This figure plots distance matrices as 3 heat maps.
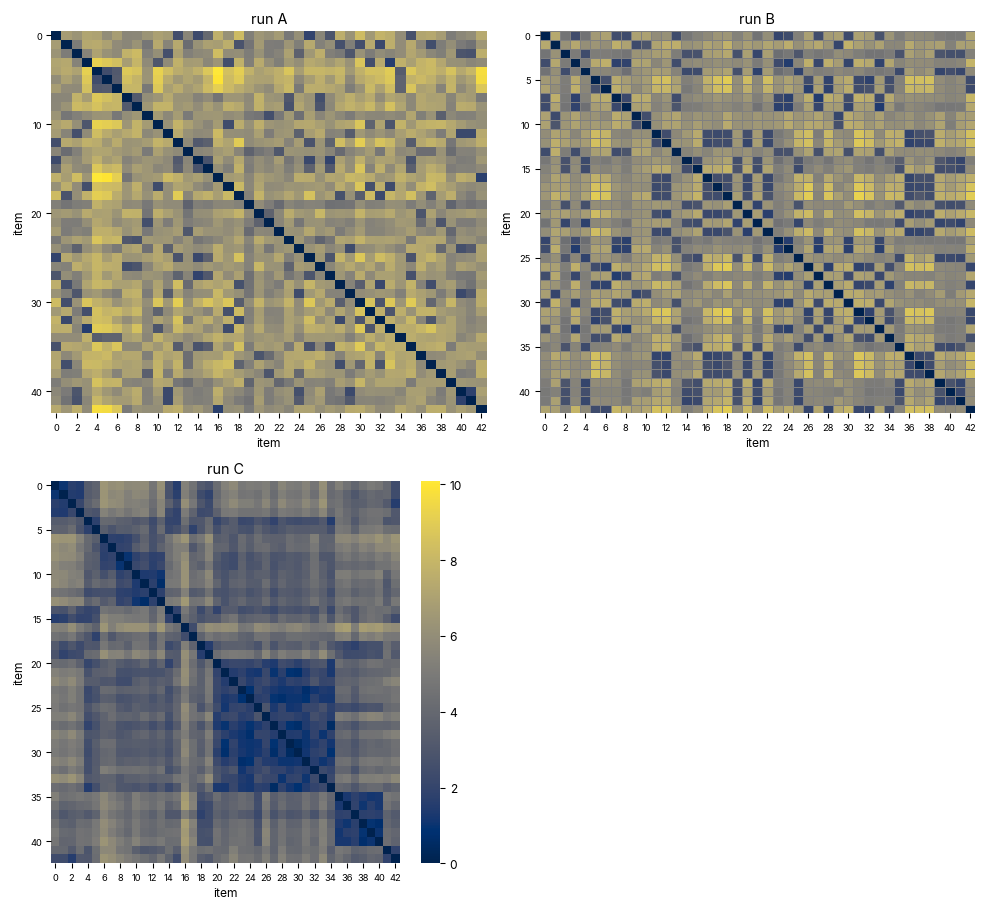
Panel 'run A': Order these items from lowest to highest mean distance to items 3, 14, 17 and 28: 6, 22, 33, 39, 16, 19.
33, 19, 22, 39, 16, 6
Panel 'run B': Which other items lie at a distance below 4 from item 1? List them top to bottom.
9, 10, 29
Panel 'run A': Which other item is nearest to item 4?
5
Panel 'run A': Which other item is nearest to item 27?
14
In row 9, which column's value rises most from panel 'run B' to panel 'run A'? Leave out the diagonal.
10
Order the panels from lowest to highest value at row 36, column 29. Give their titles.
run C, run B, run A
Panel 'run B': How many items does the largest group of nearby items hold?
11
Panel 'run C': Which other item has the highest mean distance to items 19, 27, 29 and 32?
16
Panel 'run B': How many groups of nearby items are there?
5
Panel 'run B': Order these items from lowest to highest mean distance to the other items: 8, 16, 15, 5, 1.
8, 15, 16, 5, 1
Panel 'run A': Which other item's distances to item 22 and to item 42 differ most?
16
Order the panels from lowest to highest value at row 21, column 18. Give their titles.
run C, run A, run B
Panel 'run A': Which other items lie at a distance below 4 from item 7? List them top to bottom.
8, 23, 26
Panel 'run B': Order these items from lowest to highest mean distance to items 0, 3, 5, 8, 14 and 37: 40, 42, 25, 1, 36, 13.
13, 40, 25, 36, 42, 1
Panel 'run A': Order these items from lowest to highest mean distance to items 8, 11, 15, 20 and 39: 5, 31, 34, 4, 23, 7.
23, 7, 31, 34, 5, 4
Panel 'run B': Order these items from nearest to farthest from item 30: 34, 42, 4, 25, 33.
33, 4, 25, 34, 42
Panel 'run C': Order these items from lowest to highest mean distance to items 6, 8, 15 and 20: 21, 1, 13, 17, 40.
21, 13, 17, 1, 40
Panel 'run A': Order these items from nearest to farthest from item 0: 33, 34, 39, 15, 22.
15, 39, 34, 22, 33
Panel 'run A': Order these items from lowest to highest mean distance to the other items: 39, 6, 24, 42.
24, 39, 42, 6
